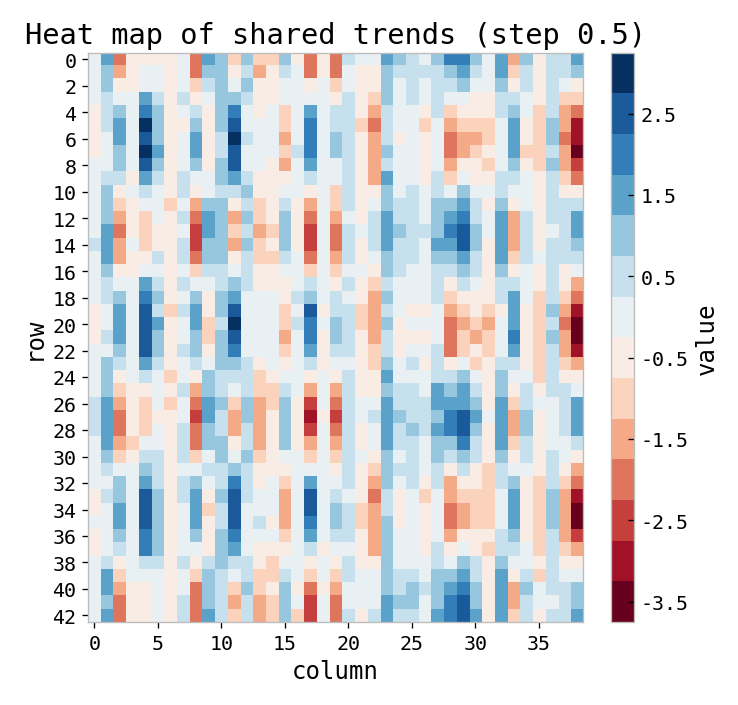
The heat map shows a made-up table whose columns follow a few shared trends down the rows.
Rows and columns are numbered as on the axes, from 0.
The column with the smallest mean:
38
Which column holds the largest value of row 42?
29
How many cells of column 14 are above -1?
34
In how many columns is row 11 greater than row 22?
19
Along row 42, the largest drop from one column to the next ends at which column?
2
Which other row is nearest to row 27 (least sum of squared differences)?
13
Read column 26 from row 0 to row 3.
0 0.5 0 0
